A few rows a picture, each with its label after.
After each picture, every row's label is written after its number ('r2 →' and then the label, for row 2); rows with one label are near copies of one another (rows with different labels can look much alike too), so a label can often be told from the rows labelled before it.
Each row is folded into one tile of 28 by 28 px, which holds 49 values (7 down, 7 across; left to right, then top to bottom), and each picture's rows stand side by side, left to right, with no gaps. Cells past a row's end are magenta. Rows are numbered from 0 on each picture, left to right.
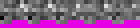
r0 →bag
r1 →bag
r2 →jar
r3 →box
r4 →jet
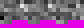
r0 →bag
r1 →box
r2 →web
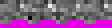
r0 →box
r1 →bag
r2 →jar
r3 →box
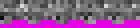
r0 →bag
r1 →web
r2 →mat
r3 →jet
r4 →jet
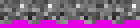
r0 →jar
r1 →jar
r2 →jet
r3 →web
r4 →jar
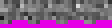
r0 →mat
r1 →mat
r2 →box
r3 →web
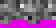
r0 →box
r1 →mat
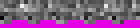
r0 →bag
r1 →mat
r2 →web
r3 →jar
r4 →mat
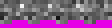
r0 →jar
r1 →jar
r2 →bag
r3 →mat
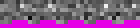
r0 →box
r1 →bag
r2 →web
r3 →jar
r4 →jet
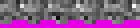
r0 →box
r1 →mat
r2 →bag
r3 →mat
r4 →box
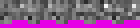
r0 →jet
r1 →mat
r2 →mat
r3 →box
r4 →jar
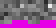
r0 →jet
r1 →box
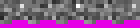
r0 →jar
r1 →web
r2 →box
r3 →web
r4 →jar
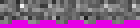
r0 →box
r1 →web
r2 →mat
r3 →bag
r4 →box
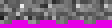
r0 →jar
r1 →web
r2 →box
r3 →box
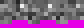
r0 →box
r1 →jar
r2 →jet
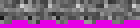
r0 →bag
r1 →mat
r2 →bag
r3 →web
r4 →box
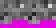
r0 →jet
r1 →jet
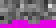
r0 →mat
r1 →box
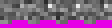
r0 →web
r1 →box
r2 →jar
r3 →box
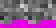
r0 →bag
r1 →web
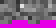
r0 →box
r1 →mat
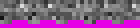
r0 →bag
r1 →jet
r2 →web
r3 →mat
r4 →box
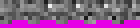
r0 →mat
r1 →box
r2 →box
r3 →jet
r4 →mat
